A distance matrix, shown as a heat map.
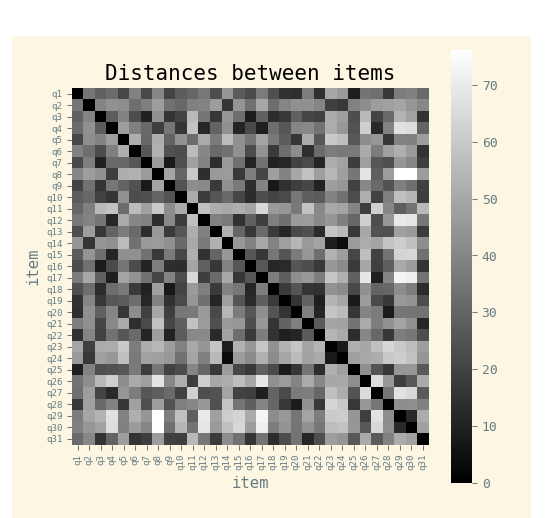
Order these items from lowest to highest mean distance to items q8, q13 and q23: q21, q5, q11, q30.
q21, q5, q11, q30
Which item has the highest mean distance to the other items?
q29
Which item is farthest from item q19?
q23
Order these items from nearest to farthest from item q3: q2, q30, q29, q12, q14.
q12, q2, q14, q30, q29
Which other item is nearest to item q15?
q4
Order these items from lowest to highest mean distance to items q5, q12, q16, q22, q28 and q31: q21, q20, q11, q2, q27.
q20, q27, q21, q2, q11
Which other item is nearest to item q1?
q25
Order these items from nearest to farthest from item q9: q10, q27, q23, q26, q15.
q10, q27, q15, q26, q23
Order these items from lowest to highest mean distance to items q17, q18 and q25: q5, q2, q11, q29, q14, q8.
q8, q5, q2, q14, q11, q29
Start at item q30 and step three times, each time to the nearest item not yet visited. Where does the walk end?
q11
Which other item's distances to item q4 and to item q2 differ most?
q17
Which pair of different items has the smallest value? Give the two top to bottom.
q14, q24
